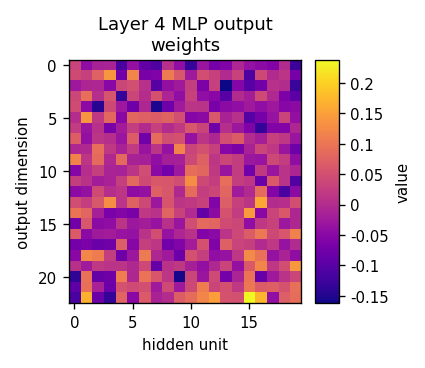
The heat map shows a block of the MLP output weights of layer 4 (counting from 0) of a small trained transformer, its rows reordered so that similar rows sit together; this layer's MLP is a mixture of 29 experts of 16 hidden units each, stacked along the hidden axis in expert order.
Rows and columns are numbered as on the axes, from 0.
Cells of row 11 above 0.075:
3
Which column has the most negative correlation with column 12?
0
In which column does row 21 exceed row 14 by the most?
11
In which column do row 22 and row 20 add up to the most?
15
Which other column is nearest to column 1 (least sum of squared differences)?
6
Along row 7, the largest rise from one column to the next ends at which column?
7
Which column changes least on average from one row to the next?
14
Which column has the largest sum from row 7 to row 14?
10
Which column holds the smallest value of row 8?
19
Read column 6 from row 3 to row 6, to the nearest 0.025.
0 0 0.075 0
